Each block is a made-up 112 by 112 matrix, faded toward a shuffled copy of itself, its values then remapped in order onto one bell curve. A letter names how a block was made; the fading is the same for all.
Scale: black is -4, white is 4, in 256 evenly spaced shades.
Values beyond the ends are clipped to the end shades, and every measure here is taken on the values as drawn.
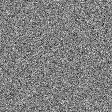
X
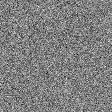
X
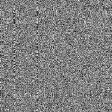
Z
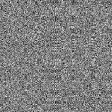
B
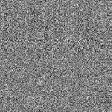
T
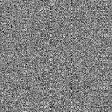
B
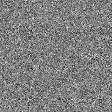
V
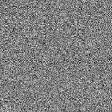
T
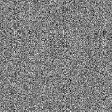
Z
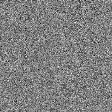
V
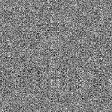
Z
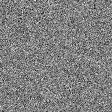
X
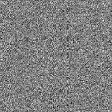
B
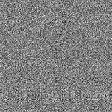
T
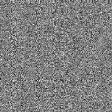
Z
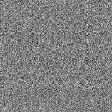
T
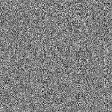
Z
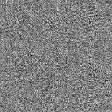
B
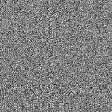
T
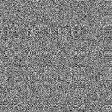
T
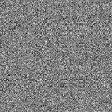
T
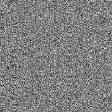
B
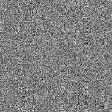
Z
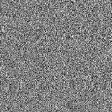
B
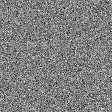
X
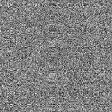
T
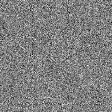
V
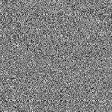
T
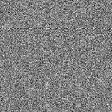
T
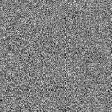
B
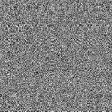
T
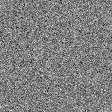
X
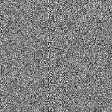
Z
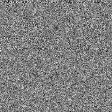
V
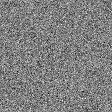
X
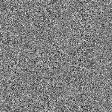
V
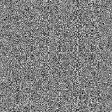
Z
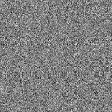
T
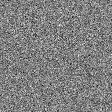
X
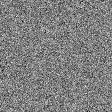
X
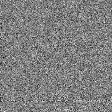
V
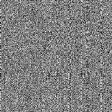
Z
